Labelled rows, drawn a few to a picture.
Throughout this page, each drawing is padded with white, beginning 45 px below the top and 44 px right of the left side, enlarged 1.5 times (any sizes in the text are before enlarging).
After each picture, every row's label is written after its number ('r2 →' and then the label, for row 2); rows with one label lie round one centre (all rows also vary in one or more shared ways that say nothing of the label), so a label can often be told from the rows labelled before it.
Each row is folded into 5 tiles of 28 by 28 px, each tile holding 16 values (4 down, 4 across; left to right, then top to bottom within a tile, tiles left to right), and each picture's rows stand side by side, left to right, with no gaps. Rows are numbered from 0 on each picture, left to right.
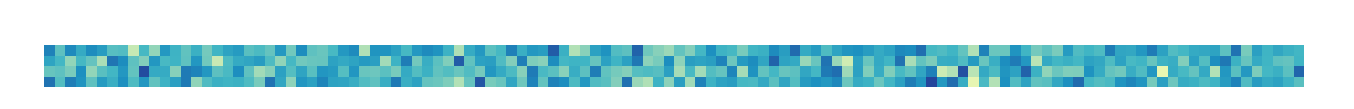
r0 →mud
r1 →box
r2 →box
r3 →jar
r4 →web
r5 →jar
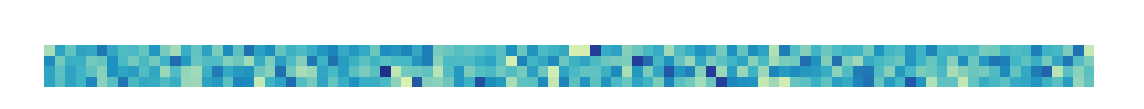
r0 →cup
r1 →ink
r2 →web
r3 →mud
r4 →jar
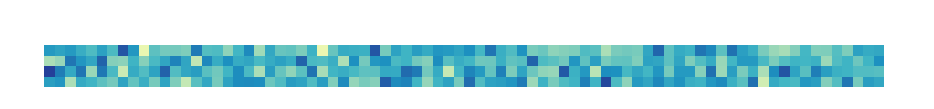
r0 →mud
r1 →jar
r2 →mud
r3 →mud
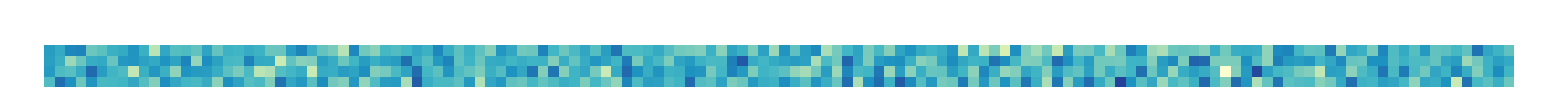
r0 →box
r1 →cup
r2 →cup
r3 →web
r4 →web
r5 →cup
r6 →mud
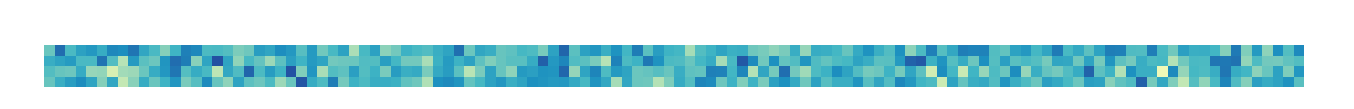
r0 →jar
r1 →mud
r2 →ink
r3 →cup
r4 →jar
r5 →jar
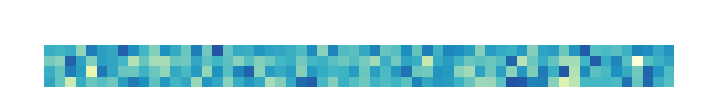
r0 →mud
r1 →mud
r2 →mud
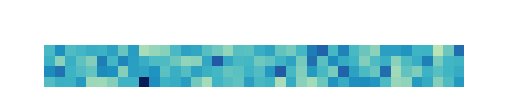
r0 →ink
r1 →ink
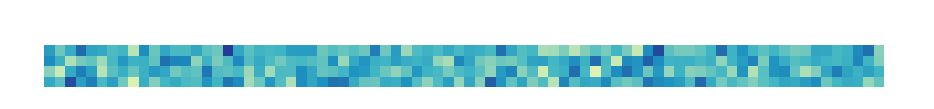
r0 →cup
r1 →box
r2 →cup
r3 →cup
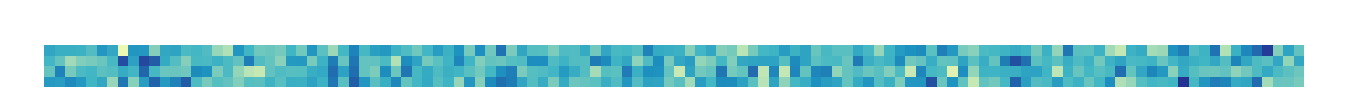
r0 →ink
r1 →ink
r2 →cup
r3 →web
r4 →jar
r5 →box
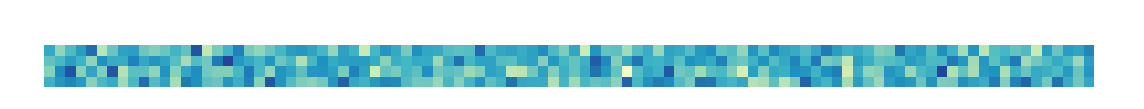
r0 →web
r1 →box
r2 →web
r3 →jar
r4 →jar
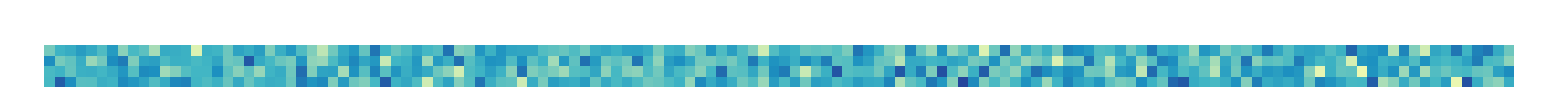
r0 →box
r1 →box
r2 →jar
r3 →cup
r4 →mud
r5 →mud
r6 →cup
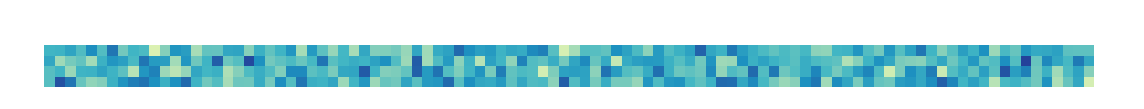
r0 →box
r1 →cup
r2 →mud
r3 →mud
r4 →box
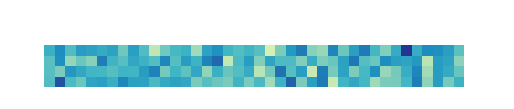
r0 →box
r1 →cup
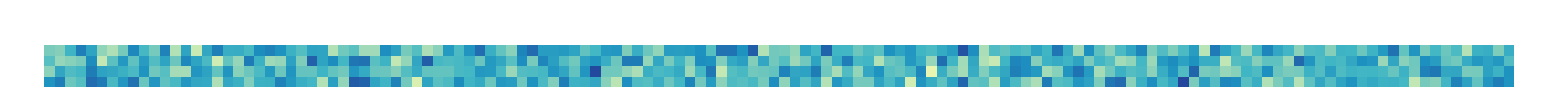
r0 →box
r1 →ink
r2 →ink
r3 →mud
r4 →mud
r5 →box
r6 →web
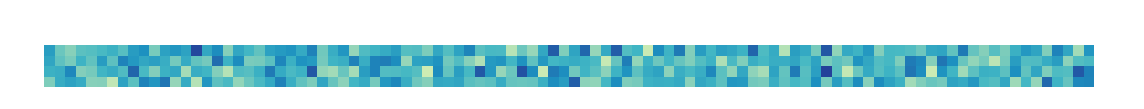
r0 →ink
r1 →jar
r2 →ink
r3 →mud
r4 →mud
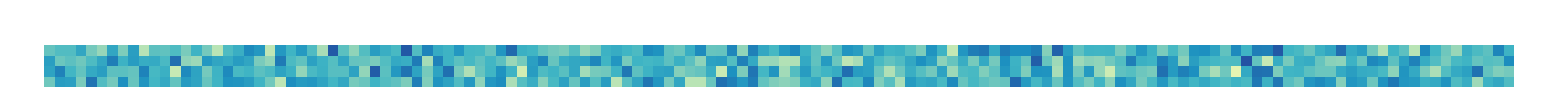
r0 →web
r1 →mud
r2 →cup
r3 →mud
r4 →jar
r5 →cup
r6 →box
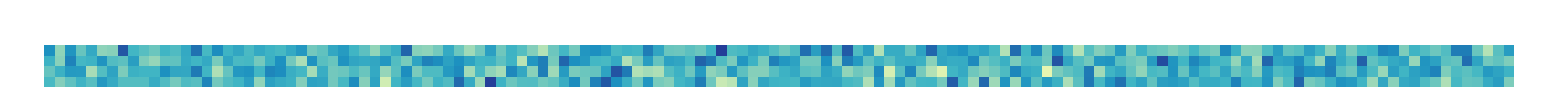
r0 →mud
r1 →web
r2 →jar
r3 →jar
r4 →web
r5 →web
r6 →ink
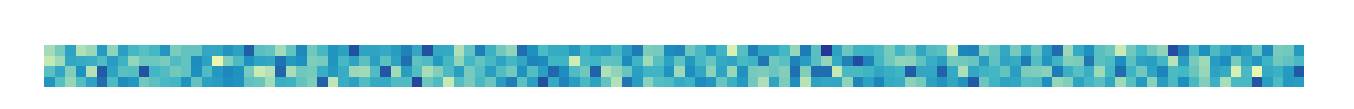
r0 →mud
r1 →jar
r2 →ink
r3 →web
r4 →box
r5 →web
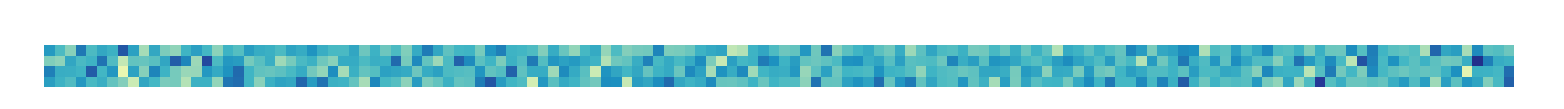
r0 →cup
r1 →box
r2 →web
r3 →web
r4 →web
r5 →box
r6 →web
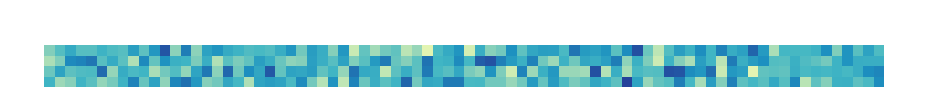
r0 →jar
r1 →web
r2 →jar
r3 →mud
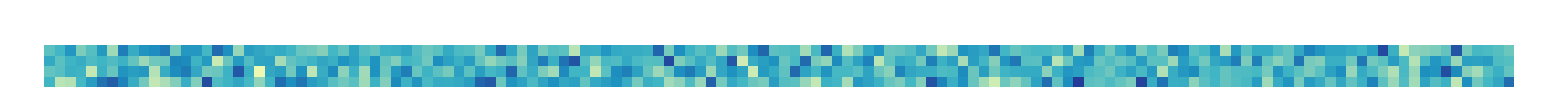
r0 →mud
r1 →web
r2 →box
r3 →ink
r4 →web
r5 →box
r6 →mud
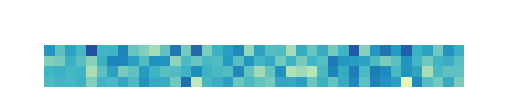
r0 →mud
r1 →ink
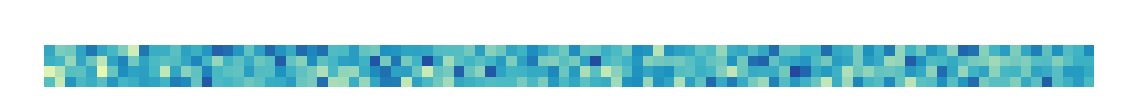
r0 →cup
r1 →jar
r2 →cup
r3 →ink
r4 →mud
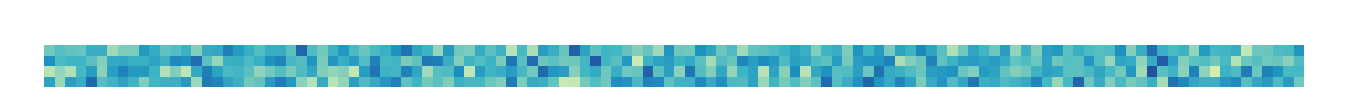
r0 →cup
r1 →jar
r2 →web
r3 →web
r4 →box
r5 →mud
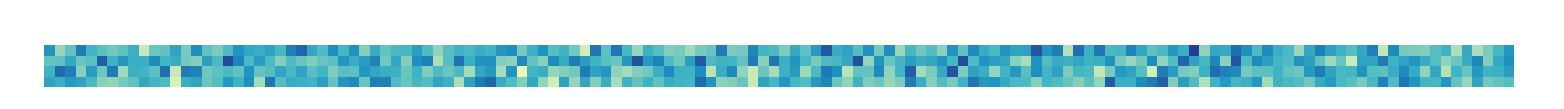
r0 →web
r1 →box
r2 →web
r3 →jar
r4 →ink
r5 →box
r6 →ink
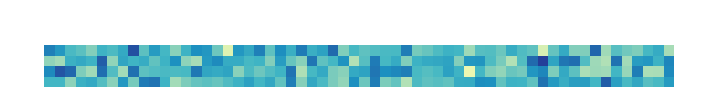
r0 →ink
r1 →mud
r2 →web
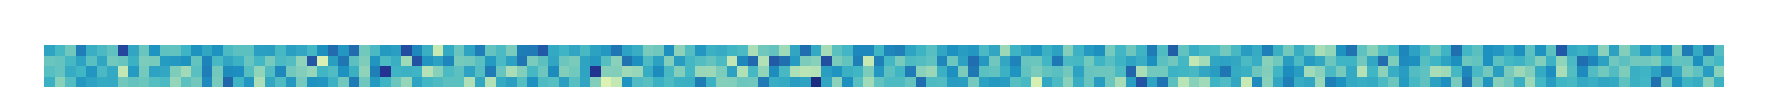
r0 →cup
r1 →ink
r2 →ink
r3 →jar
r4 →ink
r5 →mud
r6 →cup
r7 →mud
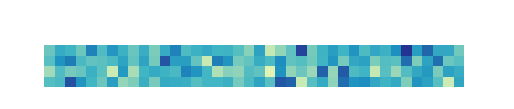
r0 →jar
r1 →cup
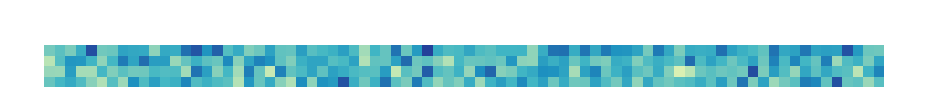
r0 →jar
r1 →box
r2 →ink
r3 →jar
